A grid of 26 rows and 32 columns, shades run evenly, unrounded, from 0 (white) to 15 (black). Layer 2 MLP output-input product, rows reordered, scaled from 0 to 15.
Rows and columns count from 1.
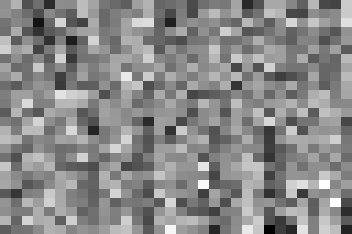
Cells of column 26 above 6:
19
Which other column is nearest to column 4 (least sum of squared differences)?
15
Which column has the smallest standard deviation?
10
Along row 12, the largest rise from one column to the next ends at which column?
4
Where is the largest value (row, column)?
26, 25
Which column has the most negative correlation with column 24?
8
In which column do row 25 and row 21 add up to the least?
30
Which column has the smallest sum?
12
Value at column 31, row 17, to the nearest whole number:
7
